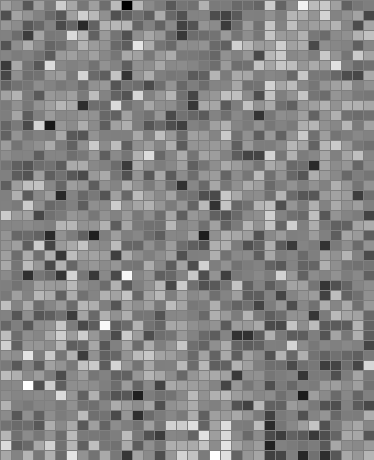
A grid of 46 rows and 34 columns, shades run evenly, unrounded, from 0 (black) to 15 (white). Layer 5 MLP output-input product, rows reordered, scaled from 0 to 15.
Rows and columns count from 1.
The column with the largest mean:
7
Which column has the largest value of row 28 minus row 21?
26
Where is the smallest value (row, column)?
1, 12
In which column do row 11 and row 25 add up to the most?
11
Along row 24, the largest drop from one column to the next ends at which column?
19
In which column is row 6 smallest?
24
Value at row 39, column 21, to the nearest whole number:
4
